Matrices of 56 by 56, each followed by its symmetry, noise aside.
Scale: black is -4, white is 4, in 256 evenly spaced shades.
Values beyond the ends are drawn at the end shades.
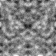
mirrored left to right.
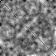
symmetric.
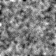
antisymmetric.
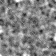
symmetric across the other diagonal.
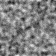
same after a half turn.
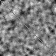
symmetric.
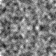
mirrored top to bottom.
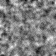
antisymmetric.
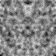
mirrored left to right.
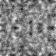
mirrored top to bottom.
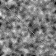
no symmetry.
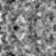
mirrored top to bottom.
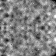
mirrored top to bottom.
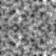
mirrored top to bottom.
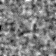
antisymmetric.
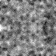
mirrored top to bottom.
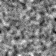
antisymmetric.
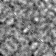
symmetric across the other diagonal.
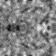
mirrored top to bottom.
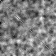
symmetric.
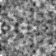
mirrored top to bottom.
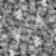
same after a half turn.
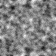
same after a half turn.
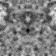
mirrored left to right.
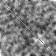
symmetric.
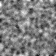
no symmetry.
